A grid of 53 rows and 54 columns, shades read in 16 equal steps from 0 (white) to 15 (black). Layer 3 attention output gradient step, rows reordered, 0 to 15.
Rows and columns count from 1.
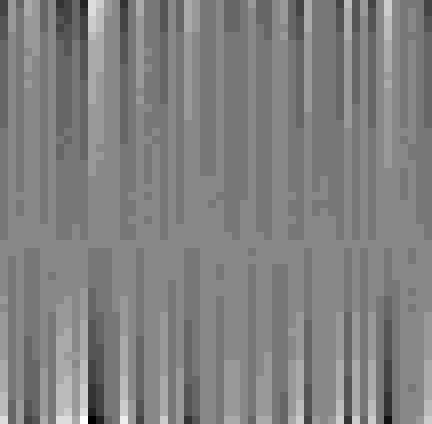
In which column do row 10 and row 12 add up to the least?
12
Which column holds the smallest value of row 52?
11
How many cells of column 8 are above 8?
19
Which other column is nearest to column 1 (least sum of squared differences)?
38
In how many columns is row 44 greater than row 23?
22
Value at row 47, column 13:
10
